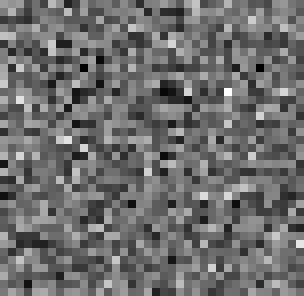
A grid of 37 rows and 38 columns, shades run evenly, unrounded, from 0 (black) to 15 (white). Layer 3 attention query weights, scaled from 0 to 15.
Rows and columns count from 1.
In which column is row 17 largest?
23
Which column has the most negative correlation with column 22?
9
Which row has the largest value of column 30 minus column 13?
8
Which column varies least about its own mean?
16
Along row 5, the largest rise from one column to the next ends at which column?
22
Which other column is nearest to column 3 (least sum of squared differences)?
5
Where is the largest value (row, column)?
12, 29
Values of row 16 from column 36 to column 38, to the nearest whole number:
7 6 6
